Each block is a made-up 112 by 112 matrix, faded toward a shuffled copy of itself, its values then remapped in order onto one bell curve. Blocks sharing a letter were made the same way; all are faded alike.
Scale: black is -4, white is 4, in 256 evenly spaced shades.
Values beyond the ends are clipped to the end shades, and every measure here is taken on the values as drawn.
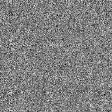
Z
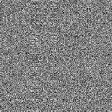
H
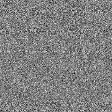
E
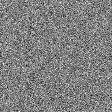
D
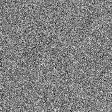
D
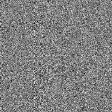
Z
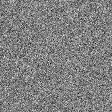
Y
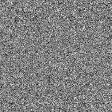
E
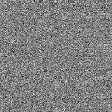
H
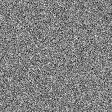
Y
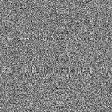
H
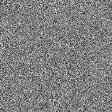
Z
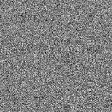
H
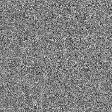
E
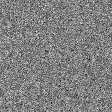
Y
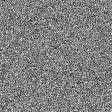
Y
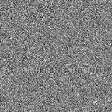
H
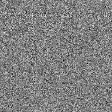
Z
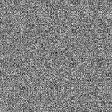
H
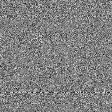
E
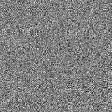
H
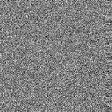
H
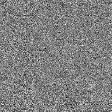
Z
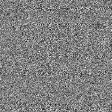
Z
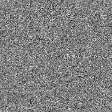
E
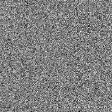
Z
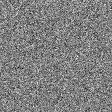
Y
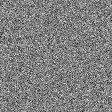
Y
